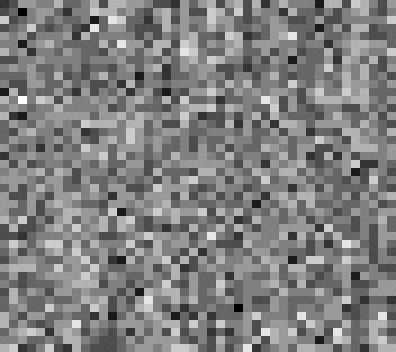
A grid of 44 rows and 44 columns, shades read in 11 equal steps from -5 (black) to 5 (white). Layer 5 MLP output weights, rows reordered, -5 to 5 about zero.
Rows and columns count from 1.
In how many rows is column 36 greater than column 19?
12
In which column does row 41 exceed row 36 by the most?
35
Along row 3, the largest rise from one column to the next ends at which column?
13
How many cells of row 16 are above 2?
1
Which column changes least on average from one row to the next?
28
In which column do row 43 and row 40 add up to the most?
43
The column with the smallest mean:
3
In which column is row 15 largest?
21
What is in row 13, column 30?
4
